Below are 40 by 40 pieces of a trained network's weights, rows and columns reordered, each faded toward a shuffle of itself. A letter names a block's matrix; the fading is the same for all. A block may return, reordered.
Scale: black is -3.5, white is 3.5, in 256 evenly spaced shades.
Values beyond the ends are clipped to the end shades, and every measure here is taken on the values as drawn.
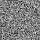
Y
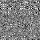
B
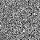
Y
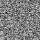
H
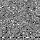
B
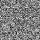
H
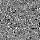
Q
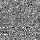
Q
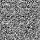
H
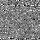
B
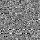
B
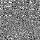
Q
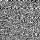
B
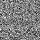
H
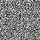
H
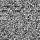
H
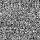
H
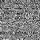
H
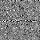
B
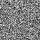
Y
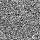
Y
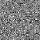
Q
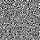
Q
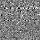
B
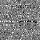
B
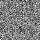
H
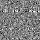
B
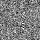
Y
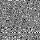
B
